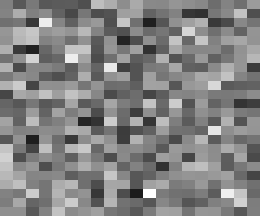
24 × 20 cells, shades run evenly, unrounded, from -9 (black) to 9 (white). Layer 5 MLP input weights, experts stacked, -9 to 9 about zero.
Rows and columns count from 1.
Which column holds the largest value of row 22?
12
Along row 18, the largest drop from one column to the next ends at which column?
2
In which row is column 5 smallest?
9
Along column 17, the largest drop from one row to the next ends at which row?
16
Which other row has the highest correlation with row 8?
20
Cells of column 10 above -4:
20
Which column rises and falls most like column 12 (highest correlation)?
18
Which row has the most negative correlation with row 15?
1
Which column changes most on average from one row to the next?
3
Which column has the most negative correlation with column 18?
8
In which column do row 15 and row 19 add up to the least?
10
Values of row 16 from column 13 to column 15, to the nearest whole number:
-1 -4 1
